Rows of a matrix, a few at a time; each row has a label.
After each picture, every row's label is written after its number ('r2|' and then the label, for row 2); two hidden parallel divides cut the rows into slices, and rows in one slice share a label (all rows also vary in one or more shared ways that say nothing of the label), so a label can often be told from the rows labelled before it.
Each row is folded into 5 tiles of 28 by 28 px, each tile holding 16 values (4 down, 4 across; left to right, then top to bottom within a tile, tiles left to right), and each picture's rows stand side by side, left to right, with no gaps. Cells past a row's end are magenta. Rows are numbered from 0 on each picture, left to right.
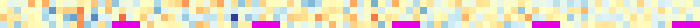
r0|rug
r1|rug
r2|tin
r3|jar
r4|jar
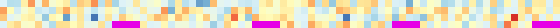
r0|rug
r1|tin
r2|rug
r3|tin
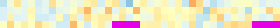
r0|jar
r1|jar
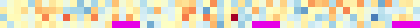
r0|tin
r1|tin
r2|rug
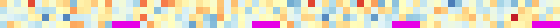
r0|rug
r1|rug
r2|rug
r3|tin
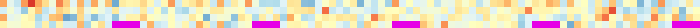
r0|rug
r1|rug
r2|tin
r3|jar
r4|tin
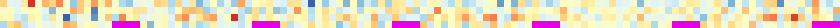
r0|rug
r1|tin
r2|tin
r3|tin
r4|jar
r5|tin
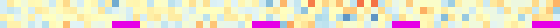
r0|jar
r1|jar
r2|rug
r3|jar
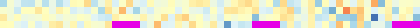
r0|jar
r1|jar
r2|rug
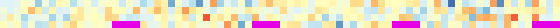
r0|jar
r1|tin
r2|jar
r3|tin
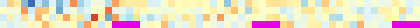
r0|tin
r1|jar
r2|jar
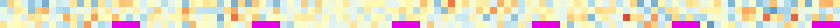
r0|tin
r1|tin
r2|jar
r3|rug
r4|tin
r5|tin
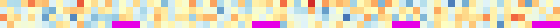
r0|rug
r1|tin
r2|rug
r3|tin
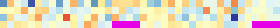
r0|tin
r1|rug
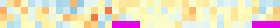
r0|tin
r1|jar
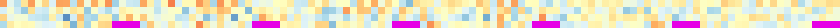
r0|rug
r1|rug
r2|rug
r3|rug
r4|jar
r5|jar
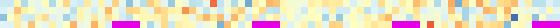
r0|jar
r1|tin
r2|jar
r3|rug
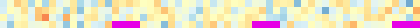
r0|tin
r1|jar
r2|jar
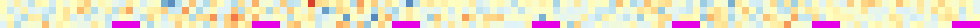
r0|jar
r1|tin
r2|rug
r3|jar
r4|jar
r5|tin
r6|jar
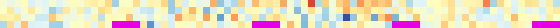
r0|jar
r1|tin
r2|rug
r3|jar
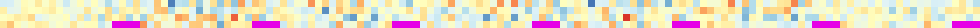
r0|jar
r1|tin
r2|rug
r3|rug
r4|tin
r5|rug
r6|jar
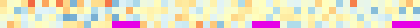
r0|rug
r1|jar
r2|jar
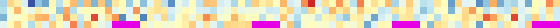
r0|tin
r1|tin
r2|rug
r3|tin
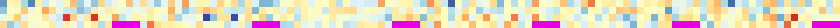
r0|tin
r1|rug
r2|jar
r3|tin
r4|rug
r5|tin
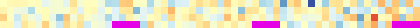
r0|jar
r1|jar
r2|tin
